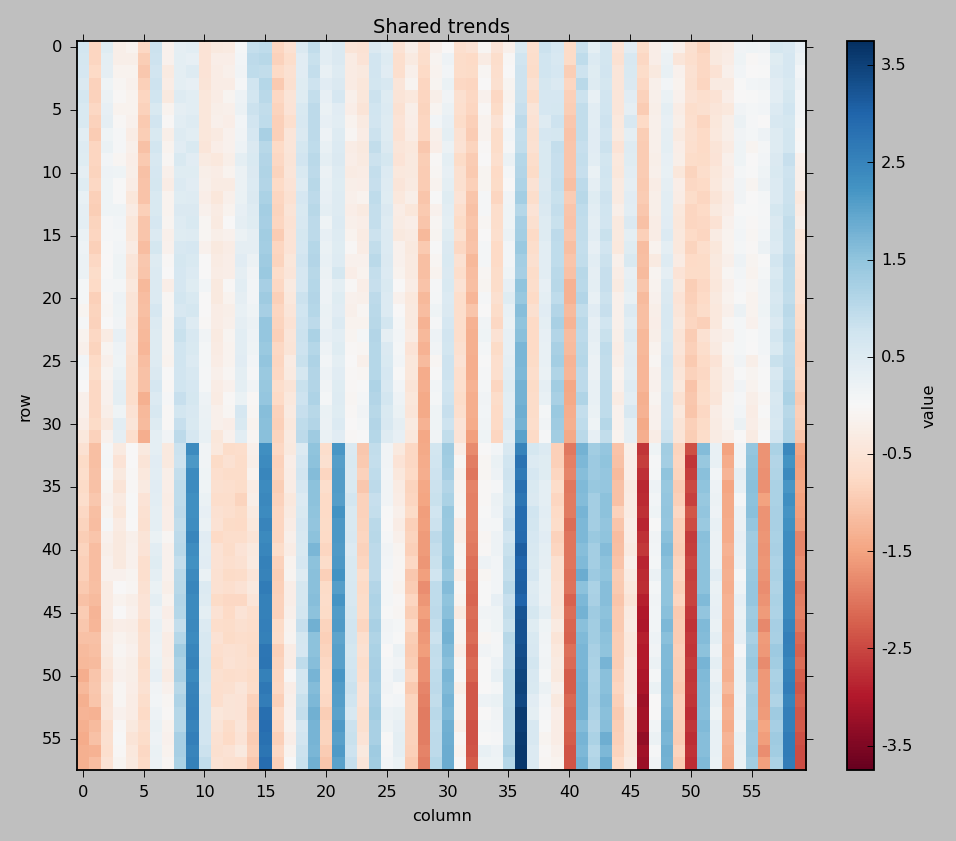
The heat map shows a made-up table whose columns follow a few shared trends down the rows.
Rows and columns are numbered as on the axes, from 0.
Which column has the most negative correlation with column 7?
4
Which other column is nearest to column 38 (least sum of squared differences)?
6
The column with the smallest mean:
46
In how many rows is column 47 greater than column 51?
32
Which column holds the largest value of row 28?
36
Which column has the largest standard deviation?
51
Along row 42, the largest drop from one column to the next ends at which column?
59
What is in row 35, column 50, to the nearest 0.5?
-2.5
